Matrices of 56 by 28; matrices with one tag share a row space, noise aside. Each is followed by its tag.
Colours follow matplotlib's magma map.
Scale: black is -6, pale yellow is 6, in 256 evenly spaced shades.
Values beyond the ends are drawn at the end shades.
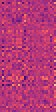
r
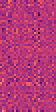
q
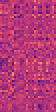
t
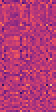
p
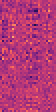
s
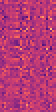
p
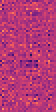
s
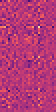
q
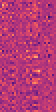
s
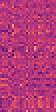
t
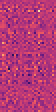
q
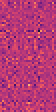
q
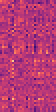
t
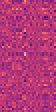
r
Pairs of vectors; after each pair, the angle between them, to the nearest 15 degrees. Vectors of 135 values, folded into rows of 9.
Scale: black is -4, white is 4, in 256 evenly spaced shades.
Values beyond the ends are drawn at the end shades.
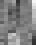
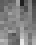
120 degrees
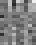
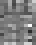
45 degrees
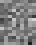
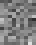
165 degrees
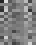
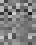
135 degrees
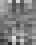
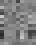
90 degrees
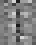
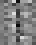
15 degrees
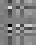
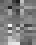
135 degrees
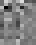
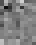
30 degrees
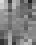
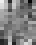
15 degrees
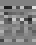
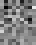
45 degrees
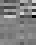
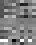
60 degrees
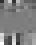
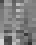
60 degrees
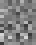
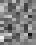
45 degrees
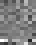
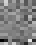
165 degrees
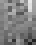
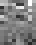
45 degrees
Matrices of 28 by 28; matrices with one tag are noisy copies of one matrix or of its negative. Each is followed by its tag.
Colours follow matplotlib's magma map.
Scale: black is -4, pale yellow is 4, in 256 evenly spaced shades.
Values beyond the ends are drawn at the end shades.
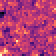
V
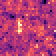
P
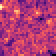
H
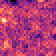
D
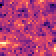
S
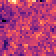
D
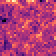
D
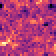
S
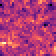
S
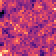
V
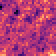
H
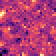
V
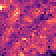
H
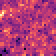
V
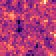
P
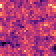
S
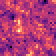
P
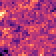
V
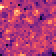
H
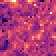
D
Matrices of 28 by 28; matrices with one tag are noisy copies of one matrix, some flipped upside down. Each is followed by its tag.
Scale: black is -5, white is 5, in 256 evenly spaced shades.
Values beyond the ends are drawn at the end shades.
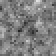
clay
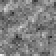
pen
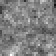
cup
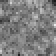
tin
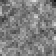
tin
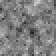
clay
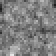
cup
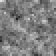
pen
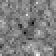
clay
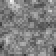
cup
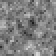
clay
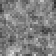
cup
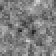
clay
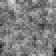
cup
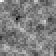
pen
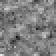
pen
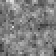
cup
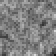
tin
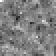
pen
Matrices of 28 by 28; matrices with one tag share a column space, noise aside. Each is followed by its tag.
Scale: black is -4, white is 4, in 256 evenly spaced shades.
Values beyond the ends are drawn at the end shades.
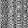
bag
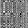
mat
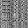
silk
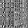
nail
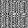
mat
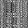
mat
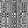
mat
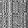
mat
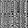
mat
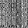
nail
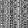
bag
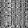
nail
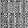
mat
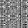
bag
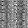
silk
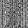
nail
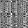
mat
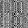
mat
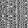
bag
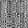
mat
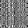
nail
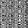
bag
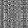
silk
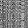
silk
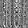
nail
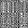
mat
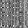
nail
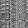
silk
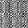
mat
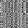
mat
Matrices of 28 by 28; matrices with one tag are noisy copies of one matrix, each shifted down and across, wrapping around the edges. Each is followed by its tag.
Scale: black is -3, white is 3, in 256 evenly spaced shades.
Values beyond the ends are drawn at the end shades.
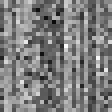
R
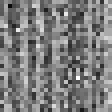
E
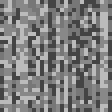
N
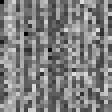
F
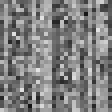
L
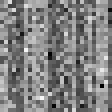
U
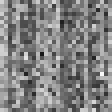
U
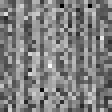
N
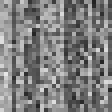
U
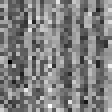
E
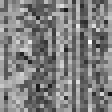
R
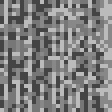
F
